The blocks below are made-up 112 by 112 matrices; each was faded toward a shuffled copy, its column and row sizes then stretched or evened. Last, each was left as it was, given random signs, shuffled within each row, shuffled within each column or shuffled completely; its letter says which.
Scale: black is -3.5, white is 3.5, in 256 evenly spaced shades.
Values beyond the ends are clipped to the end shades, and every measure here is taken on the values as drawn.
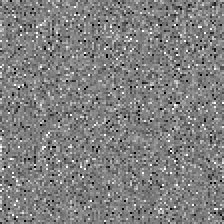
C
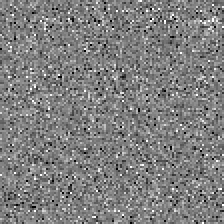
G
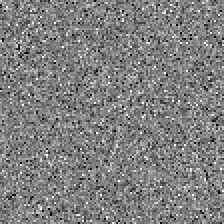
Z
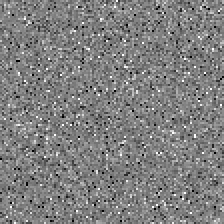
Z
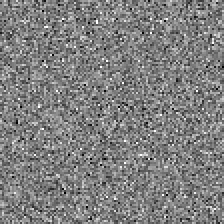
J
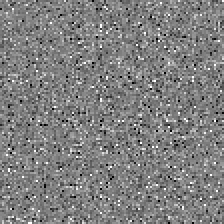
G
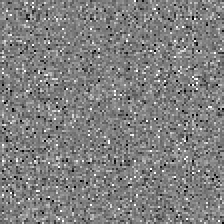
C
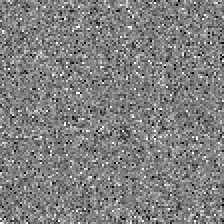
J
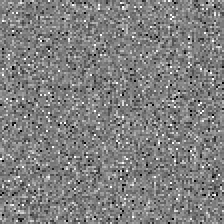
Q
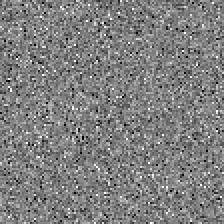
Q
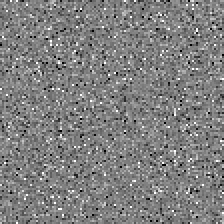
C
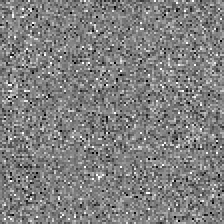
G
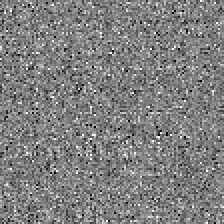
C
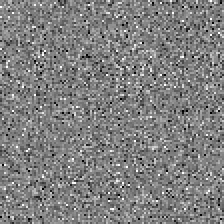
G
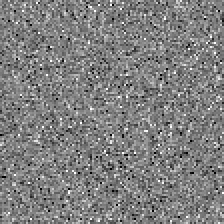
Z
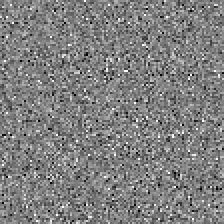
C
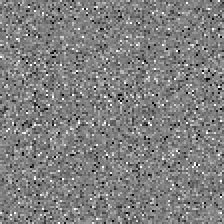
C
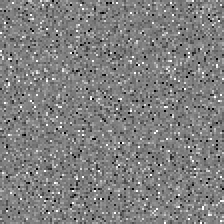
Z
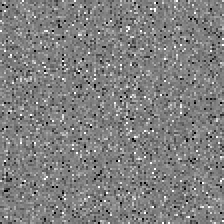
Q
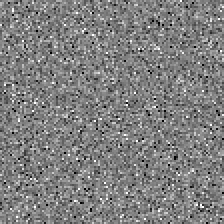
Z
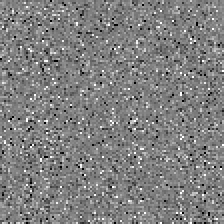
C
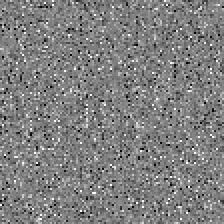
Q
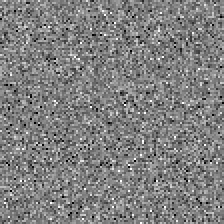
J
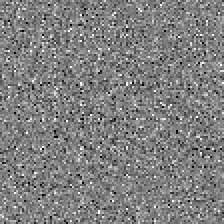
C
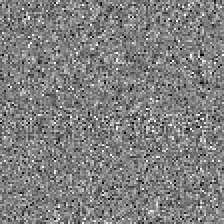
C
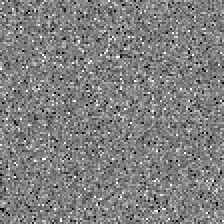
Z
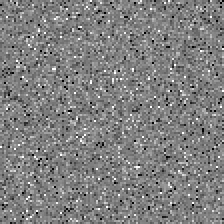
Z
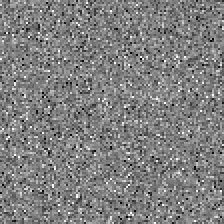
Q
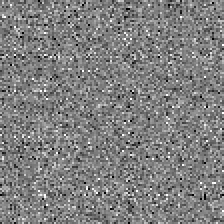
C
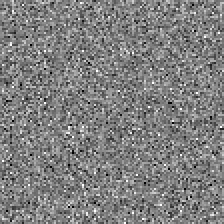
Q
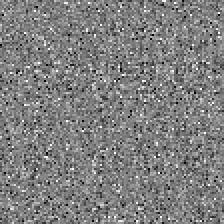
C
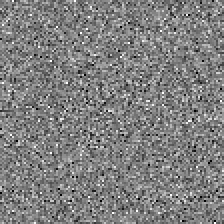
J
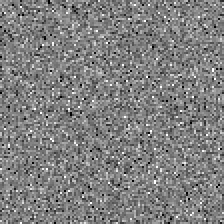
Z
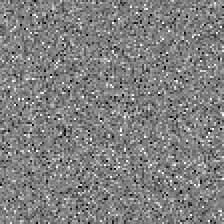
Z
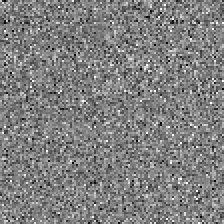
G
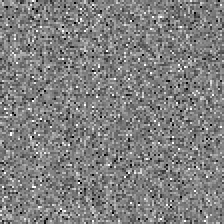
Q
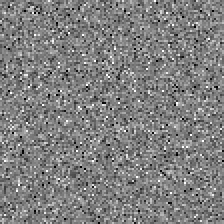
Z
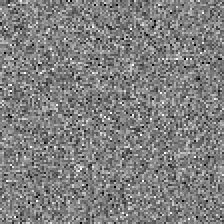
J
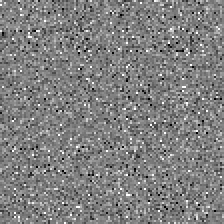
G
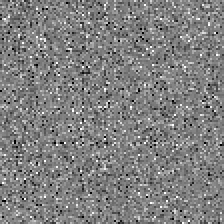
G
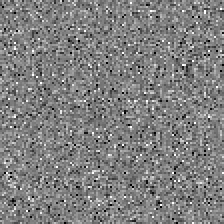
C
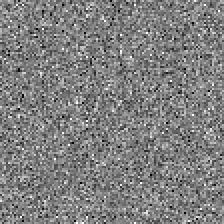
Q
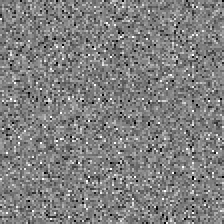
G
